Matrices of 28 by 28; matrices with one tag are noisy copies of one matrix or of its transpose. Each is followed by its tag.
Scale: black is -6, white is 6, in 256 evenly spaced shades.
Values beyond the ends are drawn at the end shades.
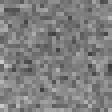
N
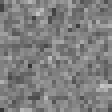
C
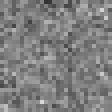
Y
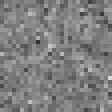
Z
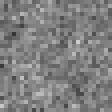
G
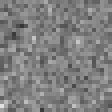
G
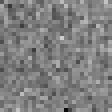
N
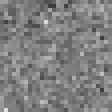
Y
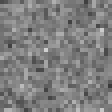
Z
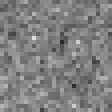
G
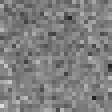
N
